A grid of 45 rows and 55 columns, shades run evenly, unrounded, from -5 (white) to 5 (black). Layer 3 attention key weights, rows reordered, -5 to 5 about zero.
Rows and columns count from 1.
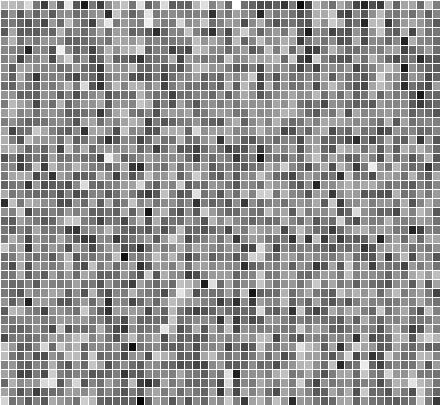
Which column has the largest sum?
4
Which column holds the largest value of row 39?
17
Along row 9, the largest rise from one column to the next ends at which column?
33
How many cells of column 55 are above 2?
2
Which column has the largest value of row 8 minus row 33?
23
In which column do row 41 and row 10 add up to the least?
42
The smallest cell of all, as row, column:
1, 30
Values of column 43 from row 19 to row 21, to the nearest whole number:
-2 3 -1
